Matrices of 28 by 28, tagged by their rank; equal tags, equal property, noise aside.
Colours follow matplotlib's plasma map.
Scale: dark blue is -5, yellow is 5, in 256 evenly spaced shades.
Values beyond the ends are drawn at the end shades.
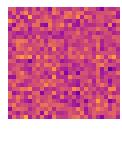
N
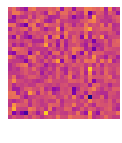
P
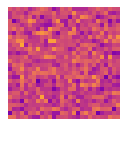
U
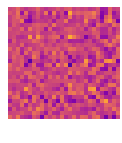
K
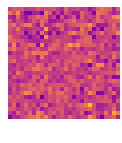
P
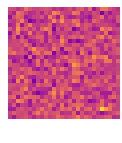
N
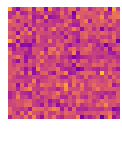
P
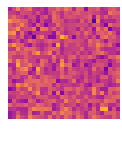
K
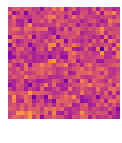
K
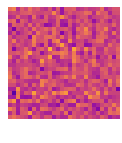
U
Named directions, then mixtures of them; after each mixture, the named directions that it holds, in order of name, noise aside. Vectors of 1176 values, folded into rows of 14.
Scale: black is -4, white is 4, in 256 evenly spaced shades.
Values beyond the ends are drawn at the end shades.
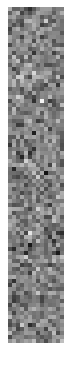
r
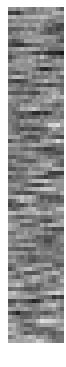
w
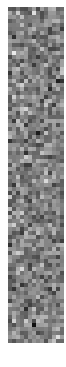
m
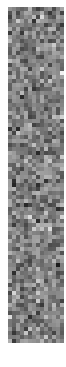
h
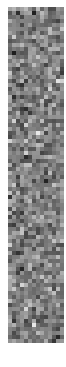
m.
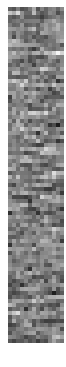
m, w.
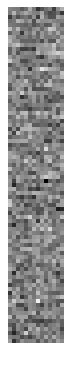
h, w.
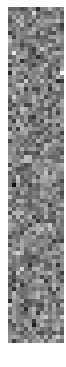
h, m.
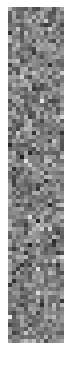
h, r.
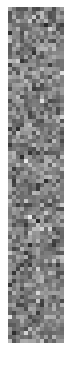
h, r.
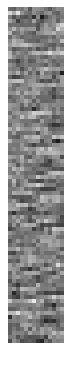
h, w.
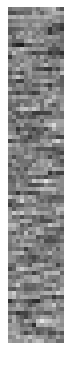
m, w.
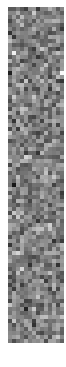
h, m.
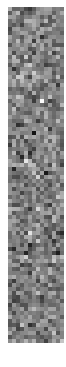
r.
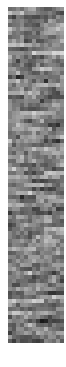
r, w.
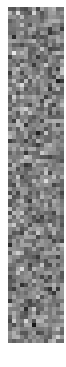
m.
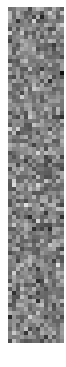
h.
